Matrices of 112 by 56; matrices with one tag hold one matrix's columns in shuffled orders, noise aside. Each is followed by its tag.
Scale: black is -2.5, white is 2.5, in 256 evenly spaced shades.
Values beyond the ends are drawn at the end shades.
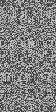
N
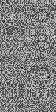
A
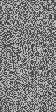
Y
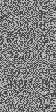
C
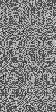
N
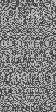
N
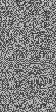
C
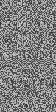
C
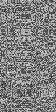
A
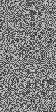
C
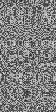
N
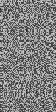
A
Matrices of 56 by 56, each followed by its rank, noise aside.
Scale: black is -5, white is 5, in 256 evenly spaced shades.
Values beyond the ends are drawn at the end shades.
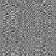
three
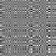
two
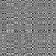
two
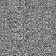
five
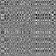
two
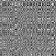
three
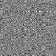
five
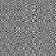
three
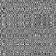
four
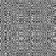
three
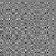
three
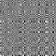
two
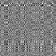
three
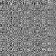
four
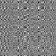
two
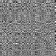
four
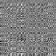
three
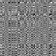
three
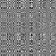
two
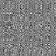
five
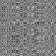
three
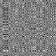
three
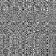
five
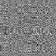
five
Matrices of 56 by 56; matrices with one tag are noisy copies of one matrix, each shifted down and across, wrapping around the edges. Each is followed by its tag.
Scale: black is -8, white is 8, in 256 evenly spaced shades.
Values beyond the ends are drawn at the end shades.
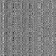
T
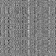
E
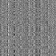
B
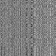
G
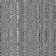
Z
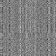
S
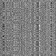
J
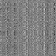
T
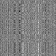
G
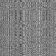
G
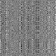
Z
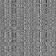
B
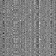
J
